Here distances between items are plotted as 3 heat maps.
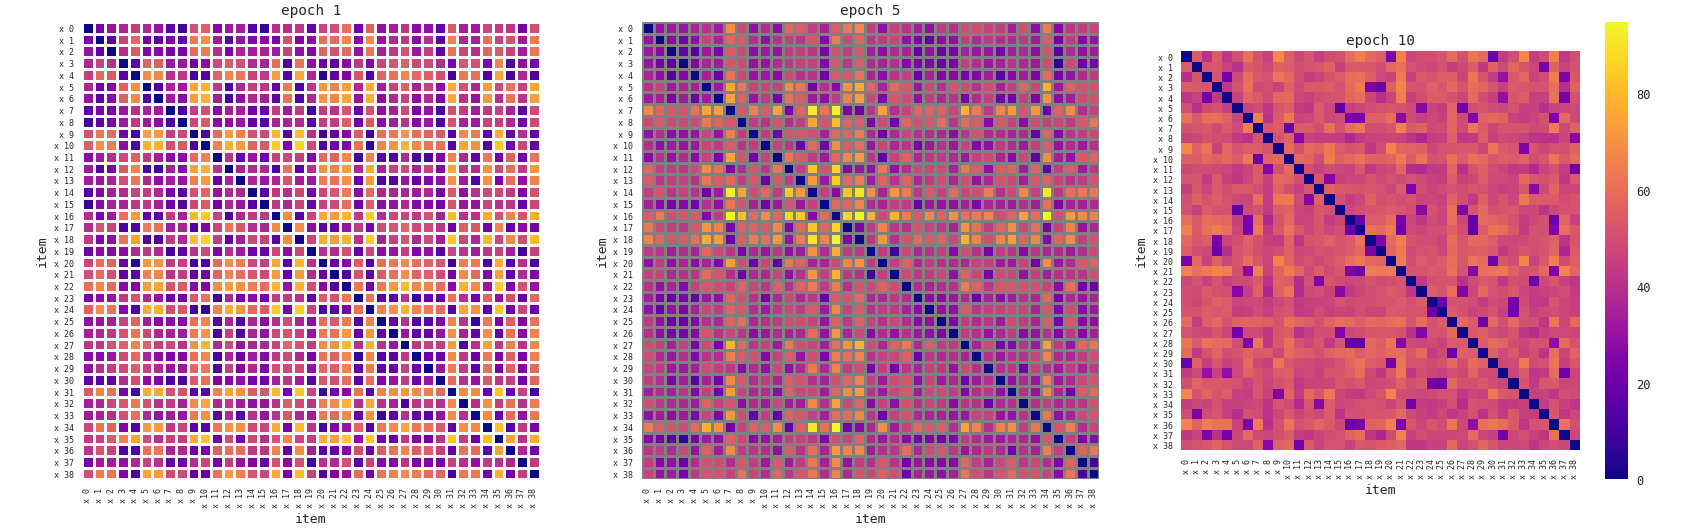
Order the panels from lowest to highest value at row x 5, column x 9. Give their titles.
epoch 5, epoch 10, epoch 1
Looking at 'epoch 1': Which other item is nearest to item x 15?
x 0
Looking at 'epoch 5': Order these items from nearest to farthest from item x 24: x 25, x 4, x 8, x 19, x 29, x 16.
x 25, x 4, x 19, x 29, x 8, x 16
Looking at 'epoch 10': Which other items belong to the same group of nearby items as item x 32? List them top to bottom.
x 24, x 25
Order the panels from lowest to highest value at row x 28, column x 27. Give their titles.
epoch 5, epoch 1, epoch 10
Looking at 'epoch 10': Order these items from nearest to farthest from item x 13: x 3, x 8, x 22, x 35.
x 22, x 8, x 35, x 3
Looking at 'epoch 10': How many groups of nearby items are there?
13
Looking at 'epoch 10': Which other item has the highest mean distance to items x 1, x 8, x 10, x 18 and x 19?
x 21
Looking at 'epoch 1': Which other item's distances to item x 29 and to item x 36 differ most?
x 35
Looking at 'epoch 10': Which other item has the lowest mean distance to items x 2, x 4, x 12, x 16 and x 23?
x 37
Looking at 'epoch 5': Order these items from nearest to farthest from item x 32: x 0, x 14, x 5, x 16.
x 0, x 5, x 14, x 16
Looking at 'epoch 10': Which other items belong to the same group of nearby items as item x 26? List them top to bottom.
x 29
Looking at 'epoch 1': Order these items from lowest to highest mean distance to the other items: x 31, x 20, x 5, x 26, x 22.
x 26, x 20, x 5, x 31, x 22
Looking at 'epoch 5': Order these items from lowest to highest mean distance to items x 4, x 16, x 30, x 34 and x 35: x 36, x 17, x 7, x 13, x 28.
x 28, x 36, x 17, x 13, x 7
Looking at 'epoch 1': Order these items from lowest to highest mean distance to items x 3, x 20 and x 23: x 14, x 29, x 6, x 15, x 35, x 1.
x 15, x 14, x 29, x 1, x 6, x 35
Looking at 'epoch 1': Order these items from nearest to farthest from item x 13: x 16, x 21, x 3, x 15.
x 15, x 16, x 3, x 21
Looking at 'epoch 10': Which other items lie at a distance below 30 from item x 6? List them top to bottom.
x 16, x 17, x 21, x 28, x 36
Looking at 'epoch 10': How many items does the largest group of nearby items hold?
6
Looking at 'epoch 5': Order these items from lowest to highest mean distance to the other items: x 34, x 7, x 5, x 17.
x 5, x 17, x 34, x 7
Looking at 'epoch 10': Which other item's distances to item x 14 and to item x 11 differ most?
x 38
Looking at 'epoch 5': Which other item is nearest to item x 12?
x 34
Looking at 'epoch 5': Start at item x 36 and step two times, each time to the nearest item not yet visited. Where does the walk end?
x 6
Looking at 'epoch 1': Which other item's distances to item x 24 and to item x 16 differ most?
x 10
